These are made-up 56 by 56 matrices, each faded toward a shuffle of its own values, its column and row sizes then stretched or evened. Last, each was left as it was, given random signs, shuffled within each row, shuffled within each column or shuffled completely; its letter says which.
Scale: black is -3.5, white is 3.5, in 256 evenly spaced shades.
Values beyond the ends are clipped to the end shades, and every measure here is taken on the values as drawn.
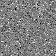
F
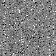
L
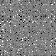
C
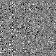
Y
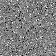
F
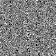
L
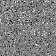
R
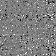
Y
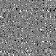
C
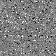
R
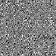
C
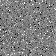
F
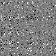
Y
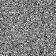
R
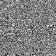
R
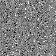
L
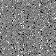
L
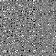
C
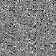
C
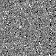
L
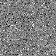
R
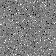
F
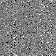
C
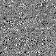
Y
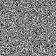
R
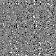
C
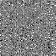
C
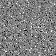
F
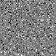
C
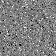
F
